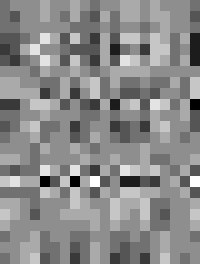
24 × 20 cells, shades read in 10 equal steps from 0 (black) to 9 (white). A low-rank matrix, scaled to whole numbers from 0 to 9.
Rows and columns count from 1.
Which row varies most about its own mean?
17
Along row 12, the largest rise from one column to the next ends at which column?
16
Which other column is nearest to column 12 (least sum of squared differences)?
1
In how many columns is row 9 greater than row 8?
3
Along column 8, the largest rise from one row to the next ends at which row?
18
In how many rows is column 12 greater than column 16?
8
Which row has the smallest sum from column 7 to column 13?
5
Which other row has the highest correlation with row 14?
7
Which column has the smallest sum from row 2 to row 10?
20
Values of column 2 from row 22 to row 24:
5 5 5
